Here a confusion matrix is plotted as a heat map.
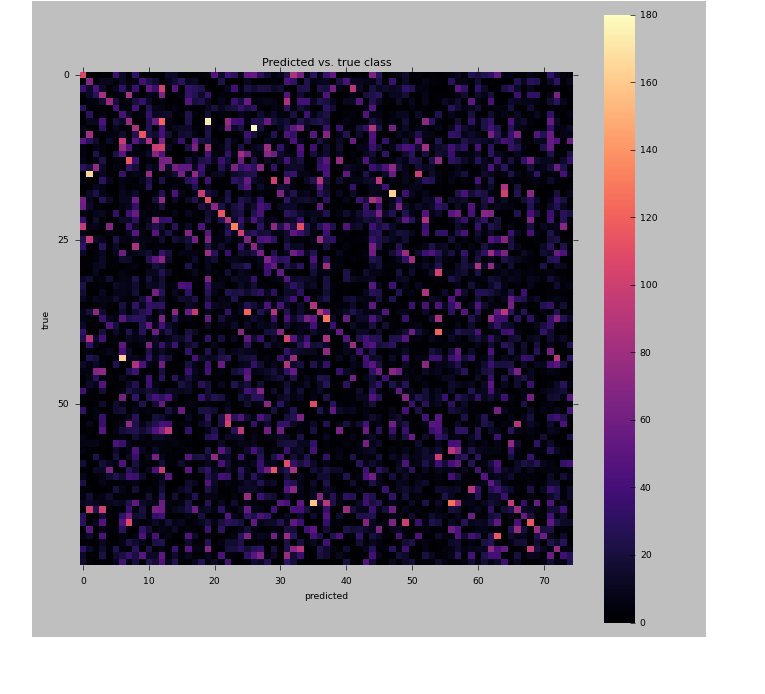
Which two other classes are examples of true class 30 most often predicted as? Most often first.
54, 28
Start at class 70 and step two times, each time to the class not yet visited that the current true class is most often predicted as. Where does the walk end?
59
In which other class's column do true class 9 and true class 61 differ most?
1
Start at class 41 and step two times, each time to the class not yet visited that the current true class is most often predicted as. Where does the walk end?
6
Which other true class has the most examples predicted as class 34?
37
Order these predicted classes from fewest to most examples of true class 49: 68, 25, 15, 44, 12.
15, 25, 12, 44, 68
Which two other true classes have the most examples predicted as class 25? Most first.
36, 64
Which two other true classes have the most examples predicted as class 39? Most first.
13, 54
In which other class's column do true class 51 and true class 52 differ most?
22
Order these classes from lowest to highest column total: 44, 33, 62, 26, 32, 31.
26, 33, 32, 62, 44, 31
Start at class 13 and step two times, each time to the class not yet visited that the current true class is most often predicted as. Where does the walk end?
19
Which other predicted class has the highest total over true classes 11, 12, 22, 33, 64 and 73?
52
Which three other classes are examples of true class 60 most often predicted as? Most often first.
29, 12, 32
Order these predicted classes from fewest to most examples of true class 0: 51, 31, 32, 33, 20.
51, 31, 20, 33, 32
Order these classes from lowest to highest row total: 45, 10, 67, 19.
67, 45, 19, 10
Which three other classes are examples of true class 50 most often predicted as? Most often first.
35, 28, 12
